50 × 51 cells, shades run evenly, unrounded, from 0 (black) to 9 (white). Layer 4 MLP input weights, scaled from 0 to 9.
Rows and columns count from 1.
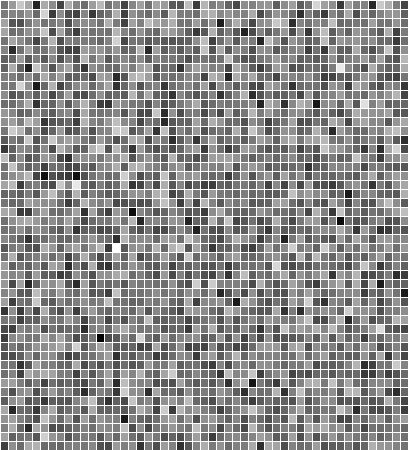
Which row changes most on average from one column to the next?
1
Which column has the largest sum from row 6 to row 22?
13
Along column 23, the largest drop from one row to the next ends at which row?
29
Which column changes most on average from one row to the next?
10
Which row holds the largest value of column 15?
28
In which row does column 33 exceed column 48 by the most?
32
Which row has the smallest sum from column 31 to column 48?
45
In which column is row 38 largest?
18
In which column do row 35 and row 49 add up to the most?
6
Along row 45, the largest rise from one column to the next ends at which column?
17
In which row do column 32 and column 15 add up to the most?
15
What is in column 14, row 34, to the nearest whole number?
7
